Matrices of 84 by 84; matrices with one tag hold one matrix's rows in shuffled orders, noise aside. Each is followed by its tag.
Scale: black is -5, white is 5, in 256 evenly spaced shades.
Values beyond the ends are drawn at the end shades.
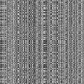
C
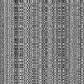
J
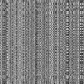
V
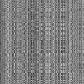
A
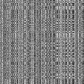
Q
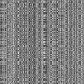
C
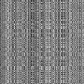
A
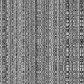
V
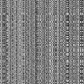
V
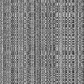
Q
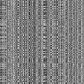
C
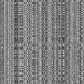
J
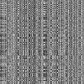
C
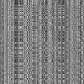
J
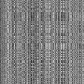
A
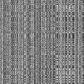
Q
